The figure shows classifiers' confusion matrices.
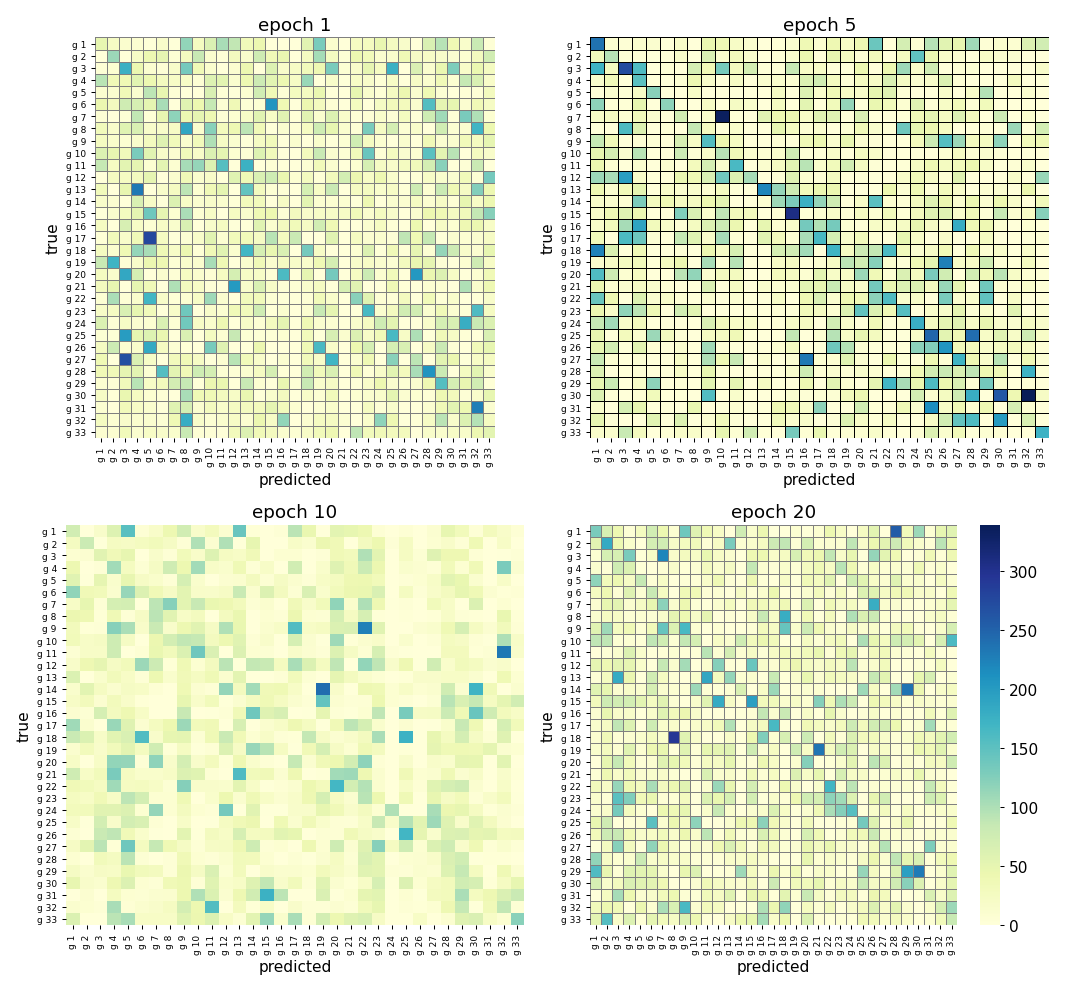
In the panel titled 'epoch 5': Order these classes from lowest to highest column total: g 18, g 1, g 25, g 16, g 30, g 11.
g 11, g 30, g 18, g 16, g 25, g 1
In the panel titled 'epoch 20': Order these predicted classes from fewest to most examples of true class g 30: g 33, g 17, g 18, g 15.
g 18, g 15, g 33, g 17
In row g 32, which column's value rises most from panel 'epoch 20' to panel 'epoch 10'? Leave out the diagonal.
g 11
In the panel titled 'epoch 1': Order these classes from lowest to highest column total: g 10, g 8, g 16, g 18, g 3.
g 16, g 18, g 10, g 3, g 8
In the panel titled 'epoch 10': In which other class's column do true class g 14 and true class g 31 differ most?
g 19
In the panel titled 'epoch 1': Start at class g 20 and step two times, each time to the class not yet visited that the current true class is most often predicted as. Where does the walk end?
g 3
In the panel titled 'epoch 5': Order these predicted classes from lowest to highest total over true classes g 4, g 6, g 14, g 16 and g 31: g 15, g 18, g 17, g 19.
g 19, g 15, g 18, g 17
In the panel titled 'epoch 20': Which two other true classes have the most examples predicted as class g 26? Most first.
g 7, g 3
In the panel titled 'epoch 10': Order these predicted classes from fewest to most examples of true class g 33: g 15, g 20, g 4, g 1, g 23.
g 23, g 20, g 1, g 4, g 15
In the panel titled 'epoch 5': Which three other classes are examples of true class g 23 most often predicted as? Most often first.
g 20, g 3, g 4
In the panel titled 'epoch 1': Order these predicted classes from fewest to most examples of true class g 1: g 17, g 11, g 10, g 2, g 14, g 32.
g 17, g 2, g 14, g 10, g 32, g 11
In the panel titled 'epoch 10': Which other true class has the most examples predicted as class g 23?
g 27
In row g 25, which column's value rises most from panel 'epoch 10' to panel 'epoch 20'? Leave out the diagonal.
g 10
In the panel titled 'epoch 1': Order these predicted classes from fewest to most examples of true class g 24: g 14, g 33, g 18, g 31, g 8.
g 14, g 18, g 33, g 8, g 31
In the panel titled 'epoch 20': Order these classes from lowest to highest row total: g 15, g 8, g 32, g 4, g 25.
g 4, g 8, g 25, g 32, g 15
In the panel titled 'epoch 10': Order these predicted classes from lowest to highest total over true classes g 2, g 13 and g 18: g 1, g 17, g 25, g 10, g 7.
g 17, g 7, g 10, g 1, g 25
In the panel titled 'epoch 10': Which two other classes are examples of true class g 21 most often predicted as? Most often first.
g 13, g 4
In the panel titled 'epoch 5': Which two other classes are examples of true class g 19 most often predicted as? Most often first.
g 26, g 21
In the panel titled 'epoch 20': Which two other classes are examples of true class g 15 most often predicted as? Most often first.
g 12, g 21
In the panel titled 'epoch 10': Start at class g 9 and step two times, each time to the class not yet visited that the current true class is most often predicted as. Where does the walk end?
g 20
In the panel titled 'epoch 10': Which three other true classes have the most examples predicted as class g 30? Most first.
g 14, g 16, g 15
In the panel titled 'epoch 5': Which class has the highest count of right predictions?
g 15
